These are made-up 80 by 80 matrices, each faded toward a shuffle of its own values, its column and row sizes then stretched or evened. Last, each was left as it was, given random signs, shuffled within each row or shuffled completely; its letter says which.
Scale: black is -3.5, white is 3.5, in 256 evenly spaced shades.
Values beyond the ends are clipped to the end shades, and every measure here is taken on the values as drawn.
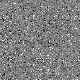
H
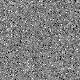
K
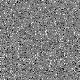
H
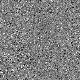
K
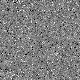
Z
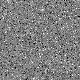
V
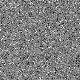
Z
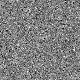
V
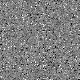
K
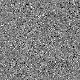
K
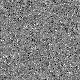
V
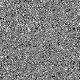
H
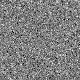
V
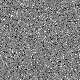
V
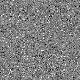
H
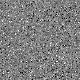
K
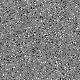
Z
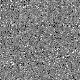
H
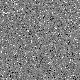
V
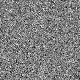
V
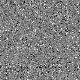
K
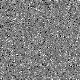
H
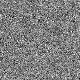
Z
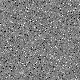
V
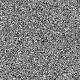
K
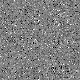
H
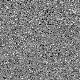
Z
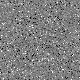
Z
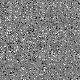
H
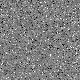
V
